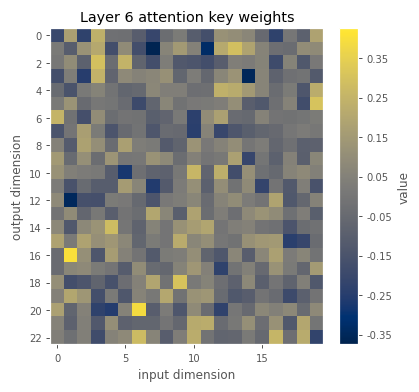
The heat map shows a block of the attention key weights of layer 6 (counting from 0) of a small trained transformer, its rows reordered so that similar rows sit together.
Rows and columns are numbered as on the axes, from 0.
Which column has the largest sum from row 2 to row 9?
3
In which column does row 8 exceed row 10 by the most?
5
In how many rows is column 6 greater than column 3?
10
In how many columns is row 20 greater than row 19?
10
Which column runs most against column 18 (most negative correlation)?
19
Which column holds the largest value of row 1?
13
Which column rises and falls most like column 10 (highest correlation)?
16
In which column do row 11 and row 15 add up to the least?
17
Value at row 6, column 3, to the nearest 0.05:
0.1
